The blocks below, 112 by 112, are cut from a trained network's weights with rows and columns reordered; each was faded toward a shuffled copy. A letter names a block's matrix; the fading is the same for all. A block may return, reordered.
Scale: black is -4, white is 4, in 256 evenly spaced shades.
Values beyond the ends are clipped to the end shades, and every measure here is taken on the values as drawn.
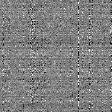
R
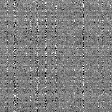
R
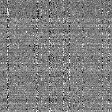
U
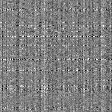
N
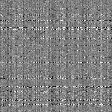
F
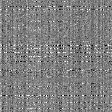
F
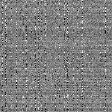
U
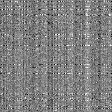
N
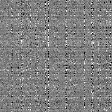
R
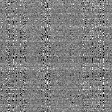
R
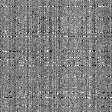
F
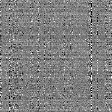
R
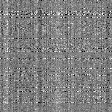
F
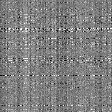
F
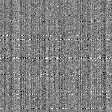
N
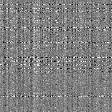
F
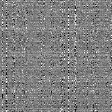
U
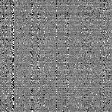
R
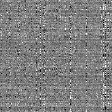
U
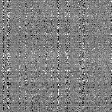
R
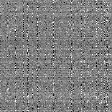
U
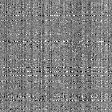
F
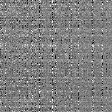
R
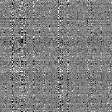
R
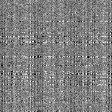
N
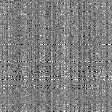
F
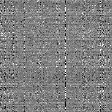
R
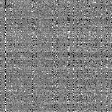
R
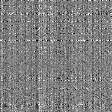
N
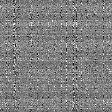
U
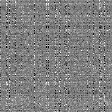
R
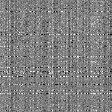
F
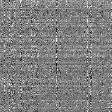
U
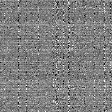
U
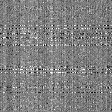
F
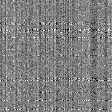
N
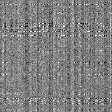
F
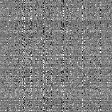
U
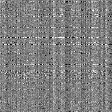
N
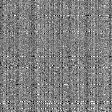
N
